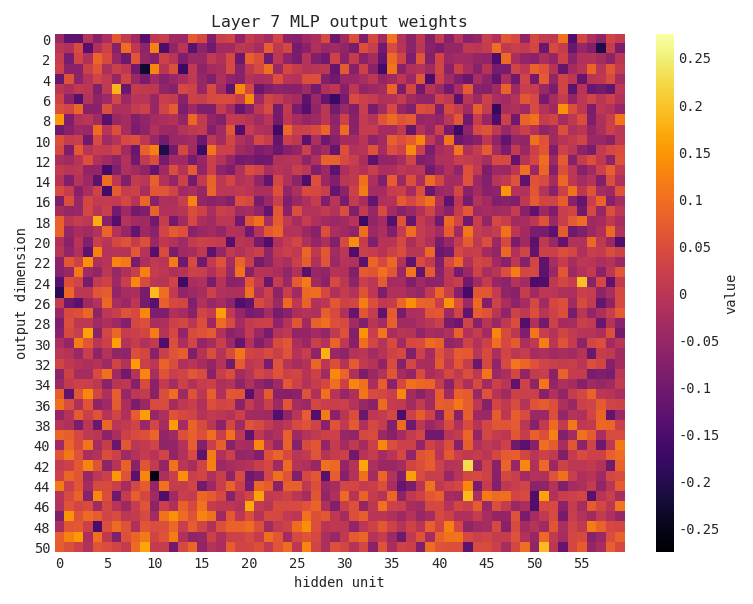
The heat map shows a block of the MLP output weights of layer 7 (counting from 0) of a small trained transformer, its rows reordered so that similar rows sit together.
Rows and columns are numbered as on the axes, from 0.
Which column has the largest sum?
32
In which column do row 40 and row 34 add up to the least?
48
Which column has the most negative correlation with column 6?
21
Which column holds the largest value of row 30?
6
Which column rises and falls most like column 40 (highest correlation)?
27
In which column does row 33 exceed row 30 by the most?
11
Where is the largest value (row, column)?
42, 43
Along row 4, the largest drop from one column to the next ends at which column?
39
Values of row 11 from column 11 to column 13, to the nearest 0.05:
-0.2 -0.1 0.05
